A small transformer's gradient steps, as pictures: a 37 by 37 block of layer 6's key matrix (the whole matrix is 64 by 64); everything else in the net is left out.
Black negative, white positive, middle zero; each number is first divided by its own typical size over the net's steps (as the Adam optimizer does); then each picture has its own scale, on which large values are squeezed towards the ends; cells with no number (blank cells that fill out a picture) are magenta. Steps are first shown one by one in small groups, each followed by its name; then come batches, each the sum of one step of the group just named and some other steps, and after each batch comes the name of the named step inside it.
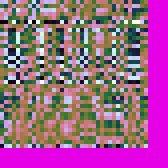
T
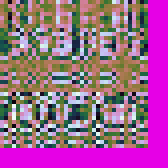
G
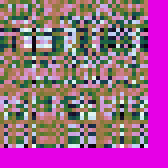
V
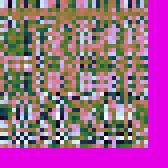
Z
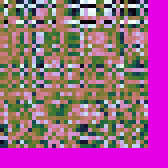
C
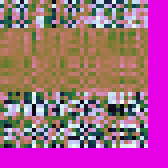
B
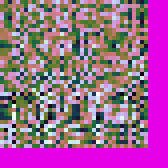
G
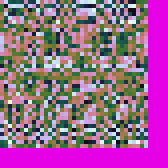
C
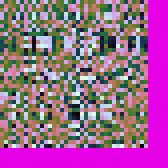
V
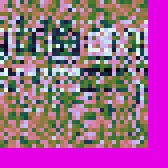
B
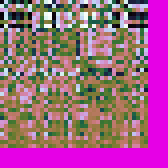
C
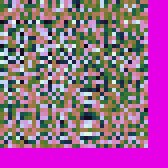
T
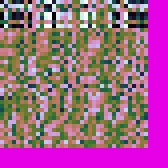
C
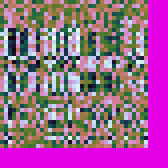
C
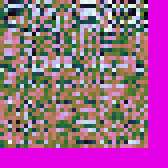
C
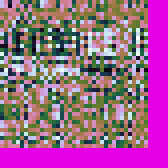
Z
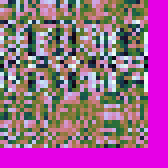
T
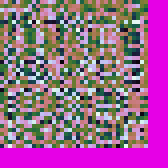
T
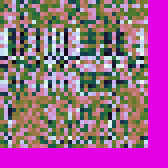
C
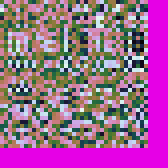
B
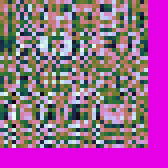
G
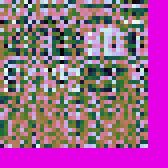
T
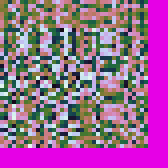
G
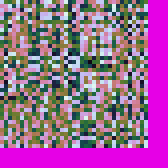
B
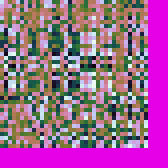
B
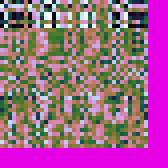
T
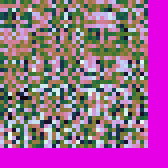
B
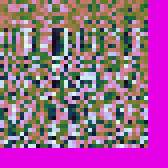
V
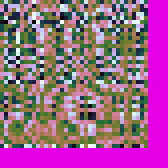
T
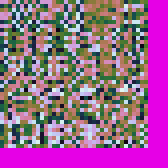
T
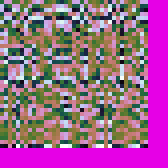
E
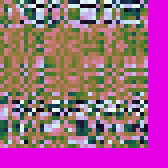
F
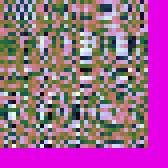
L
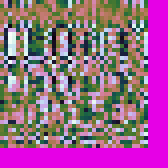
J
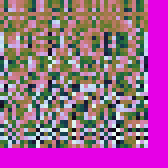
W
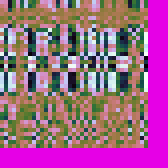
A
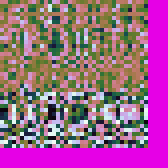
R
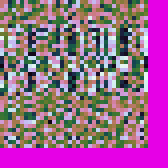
A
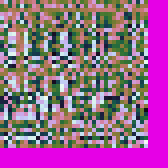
J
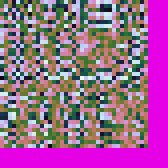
L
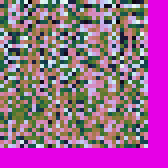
F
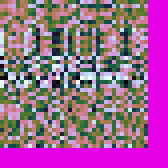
F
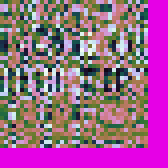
L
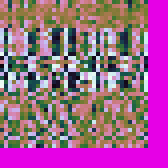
A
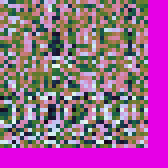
R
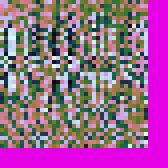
J
